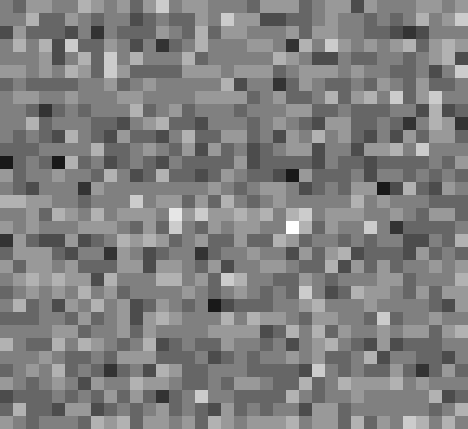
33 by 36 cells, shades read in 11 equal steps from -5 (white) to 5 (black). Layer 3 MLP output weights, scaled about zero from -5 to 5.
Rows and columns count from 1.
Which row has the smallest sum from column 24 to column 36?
4
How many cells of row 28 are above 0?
15
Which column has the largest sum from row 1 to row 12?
5
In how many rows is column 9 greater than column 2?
13
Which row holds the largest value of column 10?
10
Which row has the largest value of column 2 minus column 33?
12
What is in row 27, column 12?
-2
